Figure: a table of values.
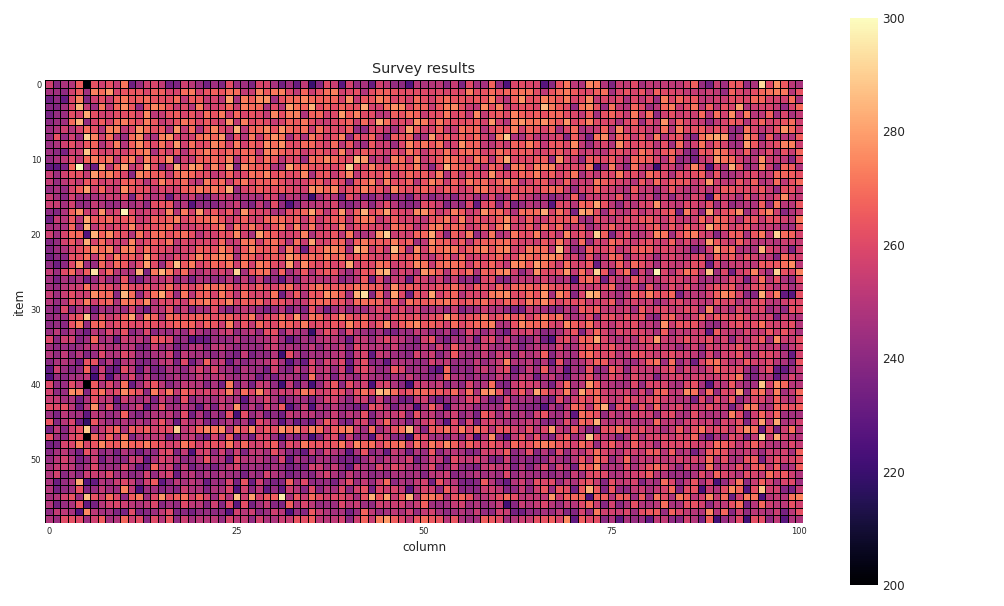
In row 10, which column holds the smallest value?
86
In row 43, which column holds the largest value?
74
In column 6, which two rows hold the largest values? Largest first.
25, 20
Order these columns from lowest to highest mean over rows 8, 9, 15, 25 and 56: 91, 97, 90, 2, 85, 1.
1, 2, 91, 85, 90, 97
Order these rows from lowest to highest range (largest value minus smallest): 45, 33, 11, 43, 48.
48, 33, 43, 45, 11
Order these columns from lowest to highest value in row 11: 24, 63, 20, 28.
28, 63, 20, 24
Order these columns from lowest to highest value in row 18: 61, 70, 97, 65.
65, 97, 70, 61
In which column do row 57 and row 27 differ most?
32
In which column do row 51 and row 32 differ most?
40
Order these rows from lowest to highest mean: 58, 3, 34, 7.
34, 58, 7, 3
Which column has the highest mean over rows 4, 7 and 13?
5
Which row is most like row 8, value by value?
6
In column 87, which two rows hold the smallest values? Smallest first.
54, 58
